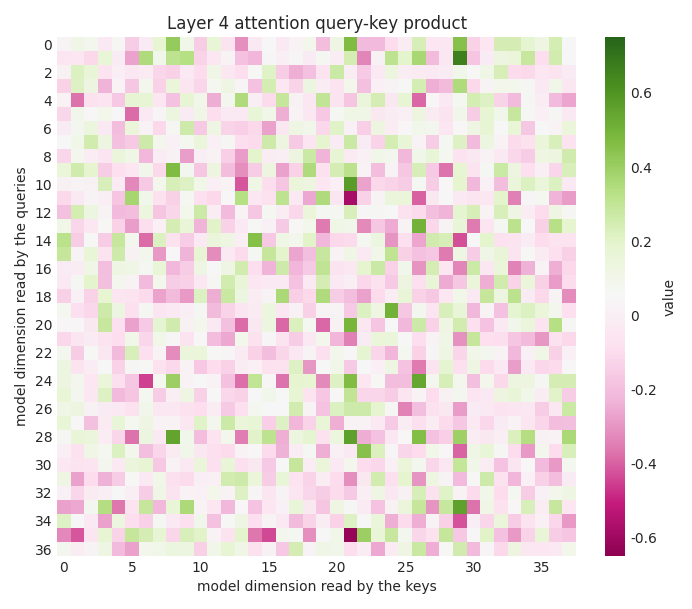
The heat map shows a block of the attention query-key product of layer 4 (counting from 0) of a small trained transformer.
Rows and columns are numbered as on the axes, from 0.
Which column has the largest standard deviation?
21
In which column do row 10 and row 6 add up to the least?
13
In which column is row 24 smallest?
6
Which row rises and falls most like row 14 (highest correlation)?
31
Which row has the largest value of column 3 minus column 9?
18
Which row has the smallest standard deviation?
32
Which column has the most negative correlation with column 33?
5
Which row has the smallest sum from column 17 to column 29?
34
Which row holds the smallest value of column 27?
33
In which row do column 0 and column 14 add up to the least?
35
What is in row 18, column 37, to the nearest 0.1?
-0.3
